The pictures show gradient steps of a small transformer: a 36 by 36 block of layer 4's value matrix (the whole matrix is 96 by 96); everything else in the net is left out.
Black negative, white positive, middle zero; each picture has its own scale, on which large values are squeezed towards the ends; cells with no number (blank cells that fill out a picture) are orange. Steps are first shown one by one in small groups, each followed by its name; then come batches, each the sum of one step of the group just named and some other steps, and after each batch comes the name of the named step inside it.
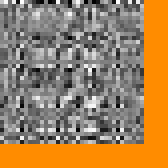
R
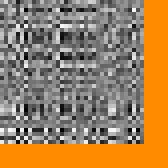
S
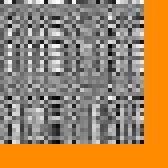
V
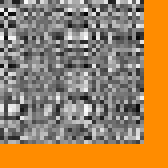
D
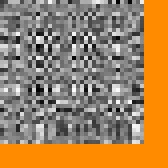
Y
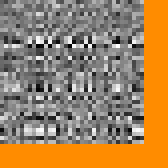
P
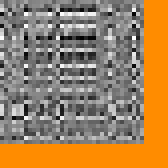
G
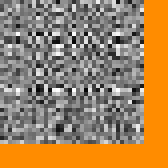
Y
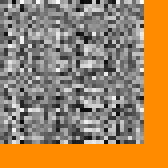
V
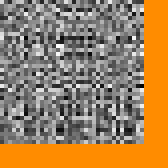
G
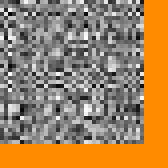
D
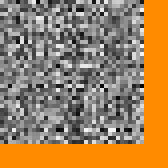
S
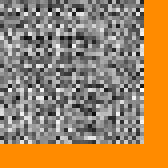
G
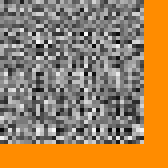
P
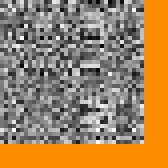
S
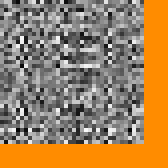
S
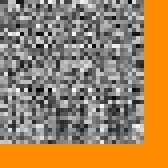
Y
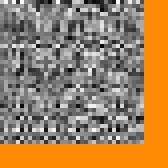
R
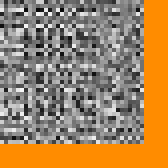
G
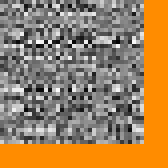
P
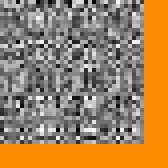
R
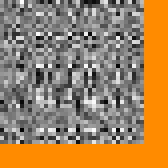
R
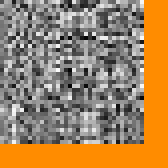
V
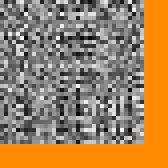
G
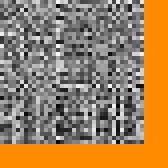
V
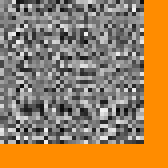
S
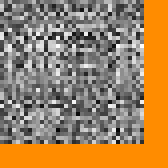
G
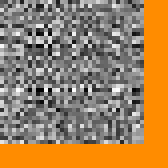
Y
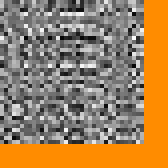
G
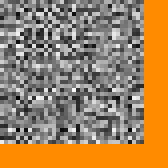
S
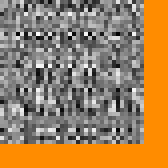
R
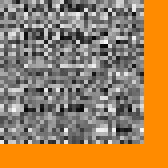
S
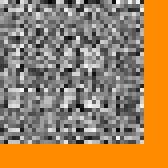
R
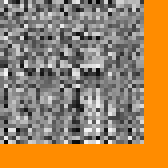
S
